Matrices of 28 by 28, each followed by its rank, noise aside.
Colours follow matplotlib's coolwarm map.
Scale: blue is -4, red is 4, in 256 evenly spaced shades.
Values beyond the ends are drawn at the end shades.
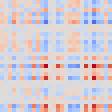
one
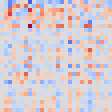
three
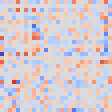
four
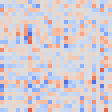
three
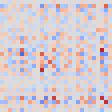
two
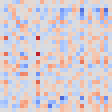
three
